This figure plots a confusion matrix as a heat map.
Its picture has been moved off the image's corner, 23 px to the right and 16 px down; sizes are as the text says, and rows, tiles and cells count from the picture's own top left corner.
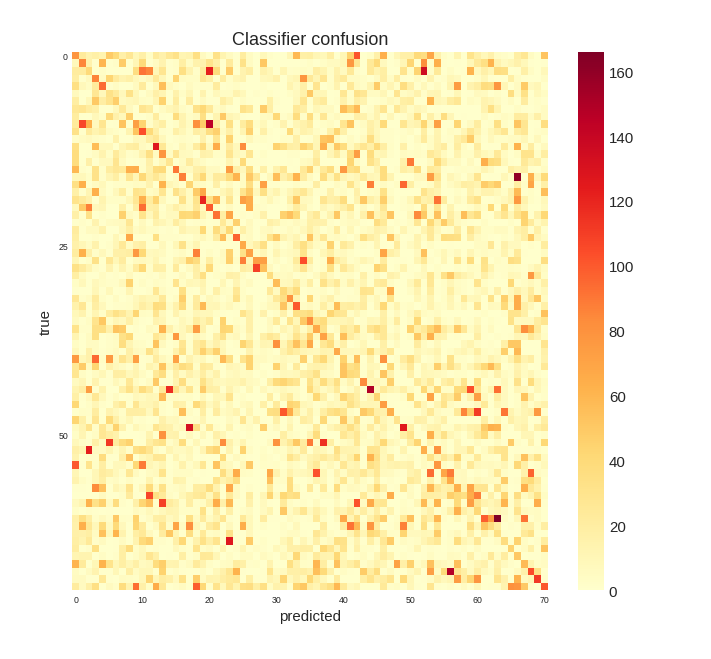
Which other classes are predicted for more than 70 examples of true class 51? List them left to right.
5, 22, 30, 35, 37
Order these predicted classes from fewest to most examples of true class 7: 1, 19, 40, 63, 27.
27, 63, 1, 19, 40
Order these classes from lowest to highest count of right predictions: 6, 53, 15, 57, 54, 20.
53, 6, 57, 54, 15, 20
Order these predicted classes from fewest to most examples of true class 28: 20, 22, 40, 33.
22, 33, 40, 20
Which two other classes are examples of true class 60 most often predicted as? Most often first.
57, 31
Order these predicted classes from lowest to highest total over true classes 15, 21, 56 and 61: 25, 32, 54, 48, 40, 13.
48, 25, 13, 32, 54, 40
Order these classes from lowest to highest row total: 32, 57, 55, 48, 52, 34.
48, 34, 32, 52, 55, 57
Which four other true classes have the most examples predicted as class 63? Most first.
61, 44, 4, 49
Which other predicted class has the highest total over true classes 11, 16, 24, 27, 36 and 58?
66
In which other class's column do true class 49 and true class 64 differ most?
17
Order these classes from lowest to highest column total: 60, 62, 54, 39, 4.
62, 4, 39, 60, 54
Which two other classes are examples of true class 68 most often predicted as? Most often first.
56, 53
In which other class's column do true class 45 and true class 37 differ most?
15
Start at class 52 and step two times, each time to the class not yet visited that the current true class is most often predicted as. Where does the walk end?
20
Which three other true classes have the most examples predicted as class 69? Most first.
47, 59, 32
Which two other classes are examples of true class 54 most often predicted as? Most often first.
0, 10
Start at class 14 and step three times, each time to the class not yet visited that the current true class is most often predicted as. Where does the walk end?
42
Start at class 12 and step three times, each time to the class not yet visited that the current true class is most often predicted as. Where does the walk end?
30
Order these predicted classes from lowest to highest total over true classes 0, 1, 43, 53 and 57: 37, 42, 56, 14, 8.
14, 56, 37, 8, 42
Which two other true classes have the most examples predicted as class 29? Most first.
55, 56
